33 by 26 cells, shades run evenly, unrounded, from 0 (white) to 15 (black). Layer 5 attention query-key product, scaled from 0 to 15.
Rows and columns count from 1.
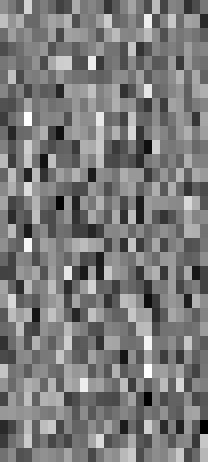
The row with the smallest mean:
28
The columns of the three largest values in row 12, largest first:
6, 18, 2
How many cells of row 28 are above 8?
8
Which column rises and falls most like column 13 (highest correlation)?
11
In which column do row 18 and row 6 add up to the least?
4
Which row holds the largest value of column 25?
20
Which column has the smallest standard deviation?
22
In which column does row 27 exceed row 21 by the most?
12
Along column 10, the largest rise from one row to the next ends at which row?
23
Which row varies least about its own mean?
30
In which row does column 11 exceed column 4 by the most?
14
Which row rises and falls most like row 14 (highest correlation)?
1
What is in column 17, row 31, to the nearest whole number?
9
